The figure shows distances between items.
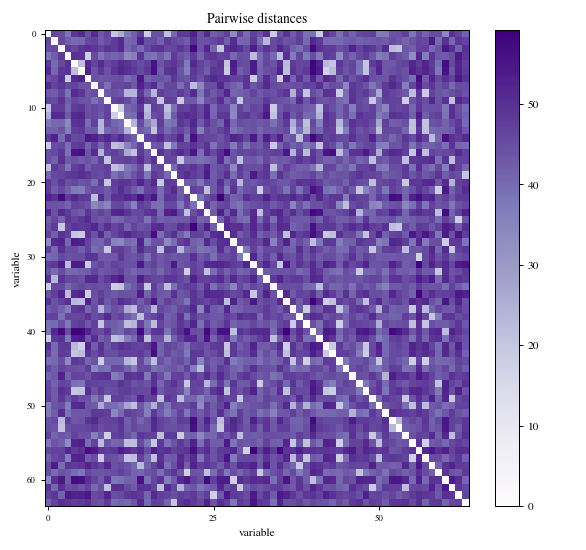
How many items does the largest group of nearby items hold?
10
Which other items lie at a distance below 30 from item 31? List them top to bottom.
3, 6, 35
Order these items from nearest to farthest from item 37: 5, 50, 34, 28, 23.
50, 23, 28, 34, 5
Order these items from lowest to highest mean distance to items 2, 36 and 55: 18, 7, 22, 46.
18, 7, 46, 22
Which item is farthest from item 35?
56
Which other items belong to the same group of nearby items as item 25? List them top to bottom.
62
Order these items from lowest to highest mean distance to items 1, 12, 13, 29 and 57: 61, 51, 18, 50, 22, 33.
50, 61, 33, 18, 51, 22
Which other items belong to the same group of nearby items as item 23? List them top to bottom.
45
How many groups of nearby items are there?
16
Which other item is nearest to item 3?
6
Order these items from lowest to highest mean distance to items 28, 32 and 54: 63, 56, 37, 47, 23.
47, 23, 37, 63, 56
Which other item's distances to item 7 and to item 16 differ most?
22
